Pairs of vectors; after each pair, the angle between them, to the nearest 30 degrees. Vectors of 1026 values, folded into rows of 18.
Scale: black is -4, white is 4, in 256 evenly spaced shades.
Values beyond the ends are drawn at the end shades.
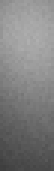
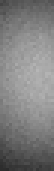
60 degrees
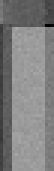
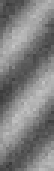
90 degrees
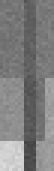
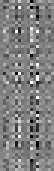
90 degrees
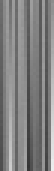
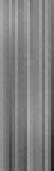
150 degrees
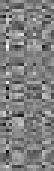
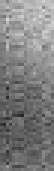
60 degrees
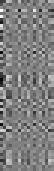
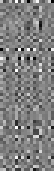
90 degrees
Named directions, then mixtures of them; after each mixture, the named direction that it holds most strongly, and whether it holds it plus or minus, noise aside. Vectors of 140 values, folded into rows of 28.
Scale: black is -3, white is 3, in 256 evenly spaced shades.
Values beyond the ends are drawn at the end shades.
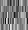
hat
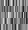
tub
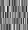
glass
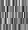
tub, plus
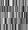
tub, plus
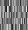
glass, minus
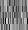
hat, plus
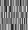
glass, minus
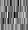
hat, plus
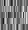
tub, minus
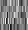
hat, minus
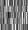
tub, minus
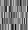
glass, minus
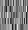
glass, minus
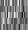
tub, plus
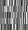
tub, minus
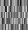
glass, minus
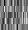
tub, minus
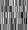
tub, plus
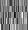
hat, plus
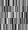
tub, plus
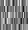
tub, plus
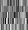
hat, plus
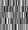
tub, plus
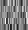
hat, minus
